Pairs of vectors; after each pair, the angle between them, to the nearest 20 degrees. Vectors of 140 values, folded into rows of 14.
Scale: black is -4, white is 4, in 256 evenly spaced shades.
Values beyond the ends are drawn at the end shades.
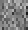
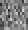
100 degrees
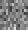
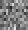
20 degrees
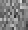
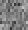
80 degrees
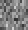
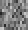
120 degrees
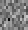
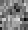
120 degrees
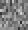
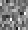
120 degrees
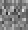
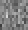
100 degrees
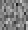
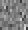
100 degrees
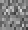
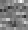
100 degrees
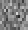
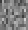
60 degrees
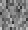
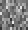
160 degrees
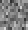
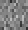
80 degrees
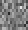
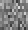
100 degrees
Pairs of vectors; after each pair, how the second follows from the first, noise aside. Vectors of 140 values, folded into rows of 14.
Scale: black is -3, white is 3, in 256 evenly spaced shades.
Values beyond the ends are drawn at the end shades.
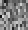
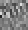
partly zeroed.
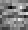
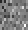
wrapped around, partly zeroed.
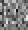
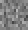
negated, shrunk.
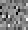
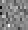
partly zeroed.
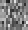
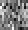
reversed.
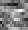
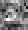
reversed.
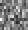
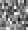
reversed.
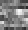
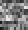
reversed.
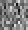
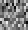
shuffled.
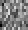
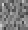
negated, shrunk.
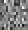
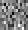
reversed.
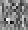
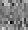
partly zeroed.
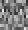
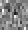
partly zeroed.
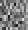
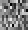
reversed.
